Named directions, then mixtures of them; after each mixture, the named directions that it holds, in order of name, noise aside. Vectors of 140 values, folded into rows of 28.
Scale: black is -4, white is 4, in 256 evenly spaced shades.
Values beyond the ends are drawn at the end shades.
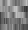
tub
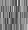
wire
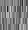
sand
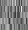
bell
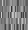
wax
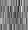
bell, wire.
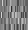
wax.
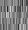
sand.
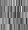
bell.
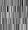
sand.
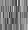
wire.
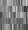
bell, tub.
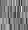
bell.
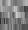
tub.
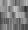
tub.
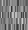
wax.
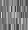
sand, wax.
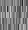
sand.
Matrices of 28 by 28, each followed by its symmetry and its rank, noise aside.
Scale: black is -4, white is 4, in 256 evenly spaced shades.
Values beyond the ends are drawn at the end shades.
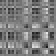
symmetric, rank one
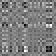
symmetric, rank two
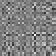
symmetric, rank two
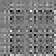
symmetric, rank two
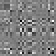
symmetric, rank two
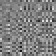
antisymmetric, rank two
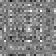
no symmetry, rank three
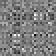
symmetric, rank three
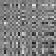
no symmetry, rank two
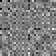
symmetric, rank three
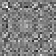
symmetric, rank three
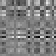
no symmetry, rank one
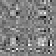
no symmetry, rank three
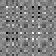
symmetric, rank two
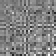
symmetric, rank three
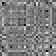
symmetric, rank three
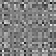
antisymmetric, rank two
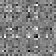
symmetric, rank three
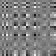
symmetric, rank one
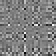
antisymmetric, rank two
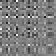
no symmetry, rank two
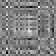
no symmetry, rank two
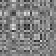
symmetric, rank two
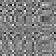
no symmetry, rank three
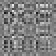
antisymmetric, rank two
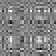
no symmetry, rank two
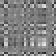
symmetric, rank one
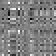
antisymmetric, rank two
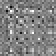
symmetric, rank three
